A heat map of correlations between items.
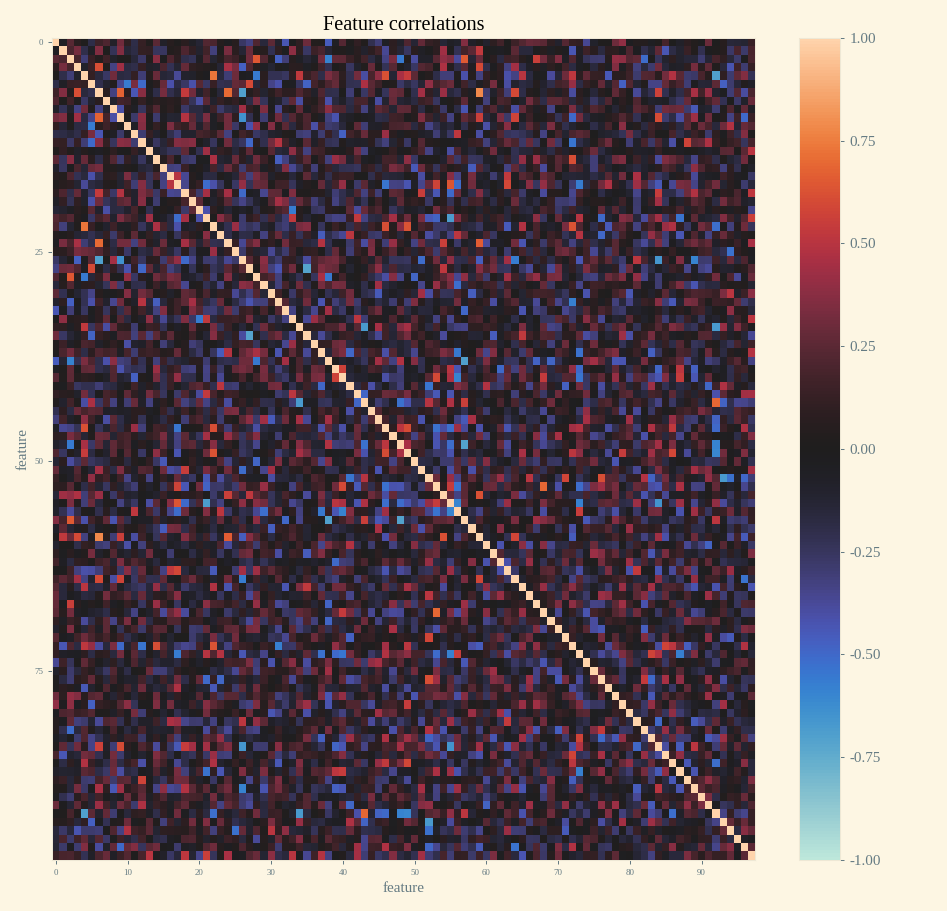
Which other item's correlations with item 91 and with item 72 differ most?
12
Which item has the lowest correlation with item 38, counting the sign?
57
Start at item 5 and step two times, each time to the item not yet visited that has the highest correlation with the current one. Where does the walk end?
54
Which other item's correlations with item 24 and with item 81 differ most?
6
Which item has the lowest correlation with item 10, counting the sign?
5
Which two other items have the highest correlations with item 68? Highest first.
53, 40
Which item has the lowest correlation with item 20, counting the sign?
33
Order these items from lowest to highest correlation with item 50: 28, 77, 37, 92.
28, 37, 92, 77
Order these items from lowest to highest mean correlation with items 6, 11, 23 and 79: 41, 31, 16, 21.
16, 31, 41, 21
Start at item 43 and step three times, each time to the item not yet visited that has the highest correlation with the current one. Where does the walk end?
2
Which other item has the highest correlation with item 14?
72
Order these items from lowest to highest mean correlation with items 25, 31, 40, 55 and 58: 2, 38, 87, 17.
38, 2, 87, 17
